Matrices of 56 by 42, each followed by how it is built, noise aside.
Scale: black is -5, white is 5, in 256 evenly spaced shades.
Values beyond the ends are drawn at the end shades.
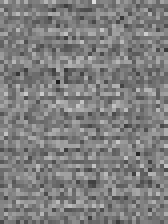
blocks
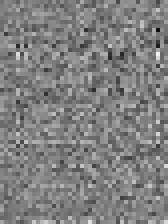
low rank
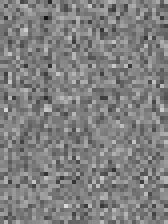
low rank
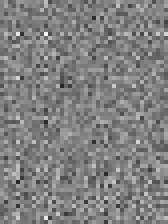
low rank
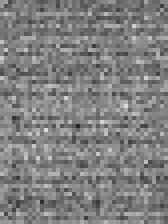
blocks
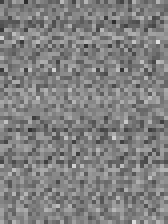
repeating columns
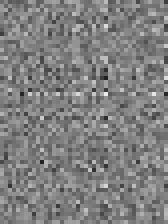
low rank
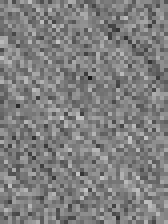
Toeplitz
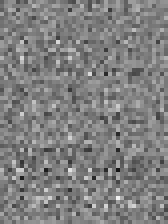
low rank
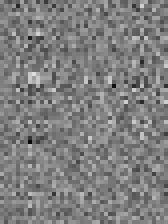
low rank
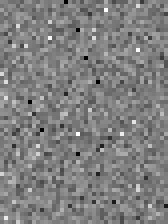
sparse
